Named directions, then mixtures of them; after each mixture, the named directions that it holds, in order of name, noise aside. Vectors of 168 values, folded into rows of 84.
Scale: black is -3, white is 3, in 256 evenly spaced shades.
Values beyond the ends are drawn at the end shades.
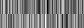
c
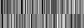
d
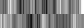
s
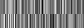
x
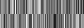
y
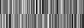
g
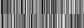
d.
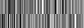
g, x.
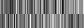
d, x, y.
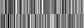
x.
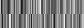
d, g, y.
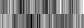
s.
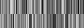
c, x, y.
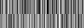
c.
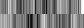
s.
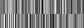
x.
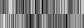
s, x.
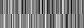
c, d, x.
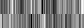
d, s, y.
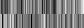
d, s.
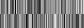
y.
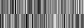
y.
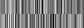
x.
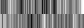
d, s.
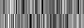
s, x, y.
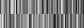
c, g, y.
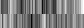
d, s.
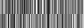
c, g, x.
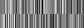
x.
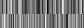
c, x.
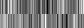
c, s.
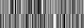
d, y.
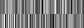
x.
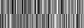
g, y.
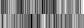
d, s.
